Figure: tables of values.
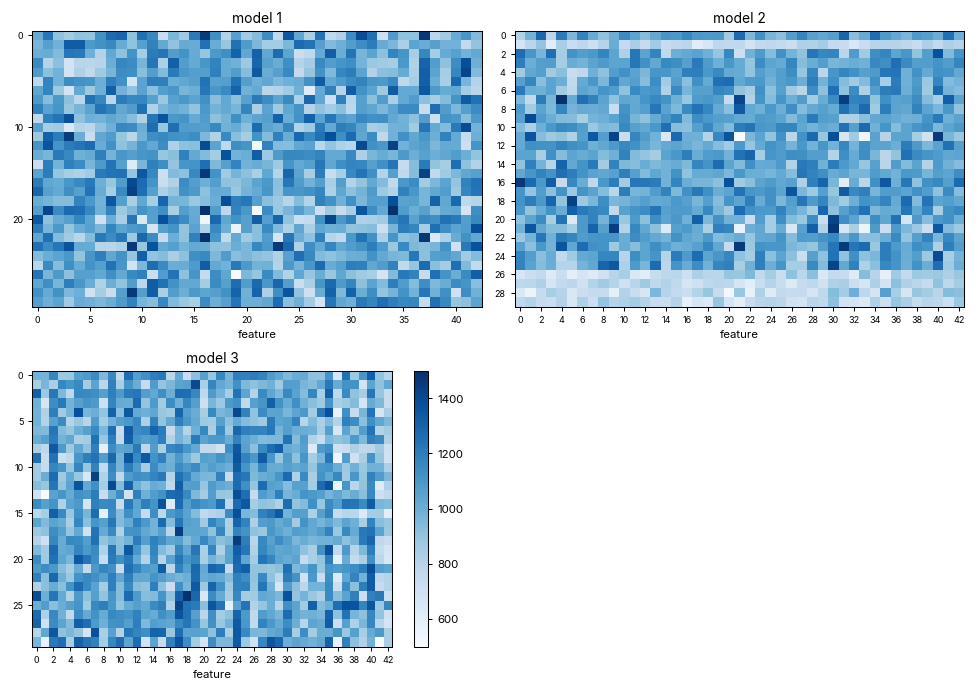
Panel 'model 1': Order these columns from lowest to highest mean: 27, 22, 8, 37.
22, 8, 27, 37
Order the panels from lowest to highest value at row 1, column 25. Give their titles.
model 2, model 3, model 1
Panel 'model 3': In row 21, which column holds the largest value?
40
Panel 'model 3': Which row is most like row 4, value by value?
12
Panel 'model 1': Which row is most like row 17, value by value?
16
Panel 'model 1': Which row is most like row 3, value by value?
10
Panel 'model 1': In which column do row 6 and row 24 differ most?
26
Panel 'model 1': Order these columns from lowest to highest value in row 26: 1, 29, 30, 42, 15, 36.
30, 1, 29, 15, 36, 42
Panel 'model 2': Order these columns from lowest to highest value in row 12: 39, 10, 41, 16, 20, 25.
20, 39, 16, 25, 10, 41
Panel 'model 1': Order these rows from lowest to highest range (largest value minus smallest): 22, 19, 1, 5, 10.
1, 5, 10, 22, 19
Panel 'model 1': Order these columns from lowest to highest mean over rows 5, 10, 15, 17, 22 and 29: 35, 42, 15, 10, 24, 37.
35, 42, 15, 24, 10, 37
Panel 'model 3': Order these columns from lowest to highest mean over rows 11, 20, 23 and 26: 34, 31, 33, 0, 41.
41, 33, 31, 34, 0
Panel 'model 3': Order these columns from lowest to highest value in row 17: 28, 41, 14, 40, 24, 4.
4, 14, 41, 28, 24, 40
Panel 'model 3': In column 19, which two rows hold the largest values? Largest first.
1, 23
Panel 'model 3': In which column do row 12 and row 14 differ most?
36
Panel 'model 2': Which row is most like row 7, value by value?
23
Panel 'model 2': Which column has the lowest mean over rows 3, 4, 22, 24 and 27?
22
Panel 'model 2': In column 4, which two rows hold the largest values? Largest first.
7, 23
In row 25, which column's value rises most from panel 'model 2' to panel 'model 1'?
27
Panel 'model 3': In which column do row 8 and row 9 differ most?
13
